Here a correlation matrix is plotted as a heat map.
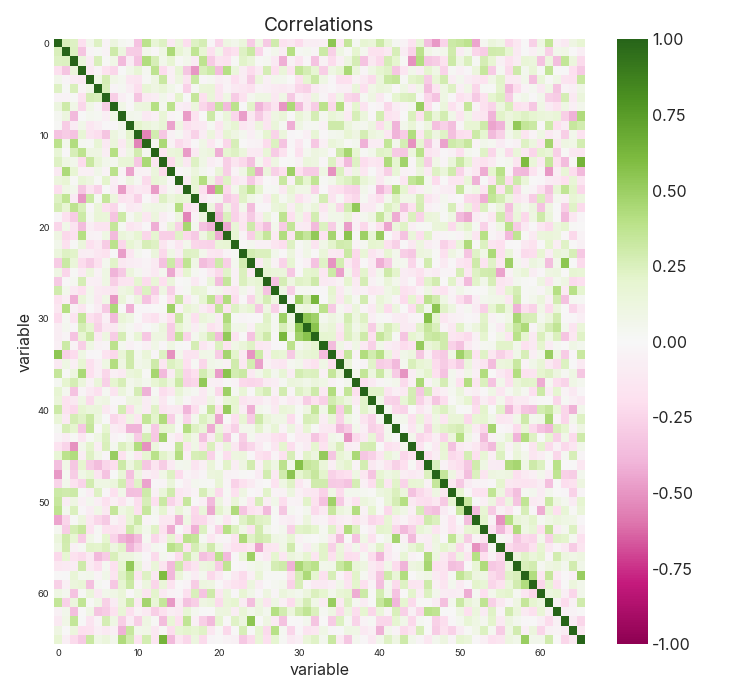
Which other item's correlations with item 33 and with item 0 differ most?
34
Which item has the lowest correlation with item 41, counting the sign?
20
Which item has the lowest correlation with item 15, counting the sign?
52
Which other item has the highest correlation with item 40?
21
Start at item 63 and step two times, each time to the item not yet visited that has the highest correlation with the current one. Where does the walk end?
56
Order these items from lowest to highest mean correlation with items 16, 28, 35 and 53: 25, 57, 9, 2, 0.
0, 2, 25, 9, 57
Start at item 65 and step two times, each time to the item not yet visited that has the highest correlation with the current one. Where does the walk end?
58
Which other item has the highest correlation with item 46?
30
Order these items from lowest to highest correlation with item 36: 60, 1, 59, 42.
42, 59, 1, 60
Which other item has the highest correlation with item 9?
57
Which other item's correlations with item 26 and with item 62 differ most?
27
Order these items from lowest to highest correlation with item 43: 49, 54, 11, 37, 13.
37, 54, 49, 11, 13
